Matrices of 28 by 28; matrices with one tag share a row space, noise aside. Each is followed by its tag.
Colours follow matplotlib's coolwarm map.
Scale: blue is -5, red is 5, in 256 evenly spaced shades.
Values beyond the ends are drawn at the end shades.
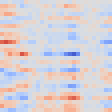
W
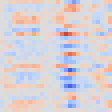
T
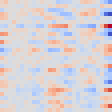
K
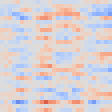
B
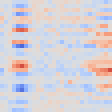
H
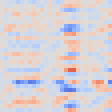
T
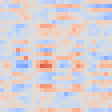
B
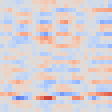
B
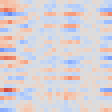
W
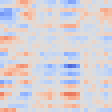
W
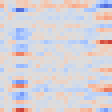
H
